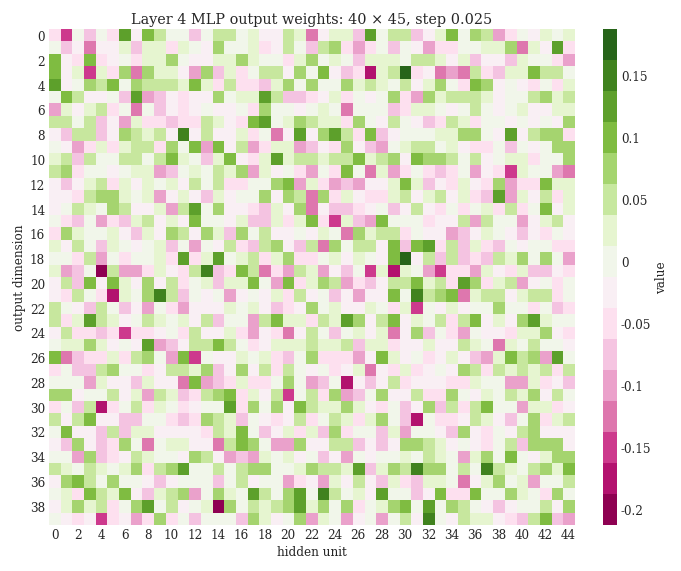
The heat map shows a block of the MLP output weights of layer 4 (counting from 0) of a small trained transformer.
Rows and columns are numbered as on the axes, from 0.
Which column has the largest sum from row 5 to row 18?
14
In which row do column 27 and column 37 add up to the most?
0
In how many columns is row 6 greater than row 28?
26
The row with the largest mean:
35
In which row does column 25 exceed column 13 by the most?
9
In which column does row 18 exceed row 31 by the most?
30
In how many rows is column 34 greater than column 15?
10
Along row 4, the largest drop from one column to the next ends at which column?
1
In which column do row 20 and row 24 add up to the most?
31
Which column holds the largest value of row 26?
43
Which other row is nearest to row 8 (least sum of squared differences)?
33
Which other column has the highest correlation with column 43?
39
